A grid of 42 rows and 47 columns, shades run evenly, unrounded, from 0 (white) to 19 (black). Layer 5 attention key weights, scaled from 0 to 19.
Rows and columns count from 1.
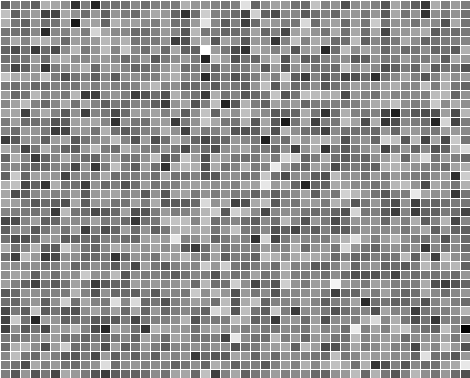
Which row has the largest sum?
24
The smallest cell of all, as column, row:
21, 6
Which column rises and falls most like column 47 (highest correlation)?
11
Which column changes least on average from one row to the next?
15
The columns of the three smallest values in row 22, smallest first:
42, 35, 36
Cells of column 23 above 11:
8
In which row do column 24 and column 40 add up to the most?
23
